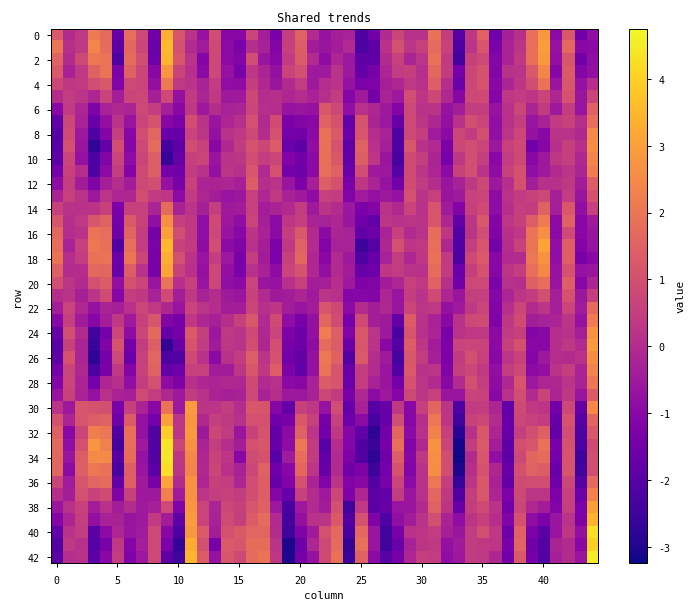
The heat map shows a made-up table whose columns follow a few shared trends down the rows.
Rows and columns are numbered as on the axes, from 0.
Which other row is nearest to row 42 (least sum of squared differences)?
41
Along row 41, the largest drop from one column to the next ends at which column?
24
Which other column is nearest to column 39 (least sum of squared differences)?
6
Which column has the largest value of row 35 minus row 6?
9
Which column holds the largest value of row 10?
44
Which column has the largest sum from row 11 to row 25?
40
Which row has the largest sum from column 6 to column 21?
33
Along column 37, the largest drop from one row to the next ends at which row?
30
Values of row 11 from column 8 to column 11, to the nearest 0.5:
1.5 -1.5 -1.5 0.5
